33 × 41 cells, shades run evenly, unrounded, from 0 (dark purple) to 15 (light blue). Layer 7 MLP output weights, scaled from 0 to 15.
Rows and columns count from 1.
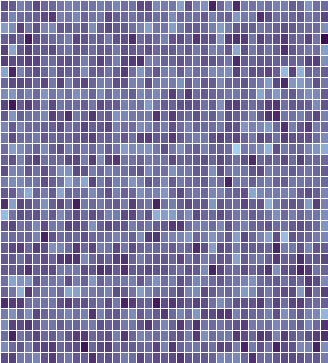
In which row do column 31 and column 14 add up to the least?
32
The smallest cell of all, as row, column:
4, 41
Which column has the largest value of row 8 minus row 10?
34
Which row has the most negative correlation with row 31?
29
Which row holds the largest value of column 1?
20
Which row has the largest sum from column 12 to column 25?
14
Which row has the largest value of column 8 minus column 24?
9
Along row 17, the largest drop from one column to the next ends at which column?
12
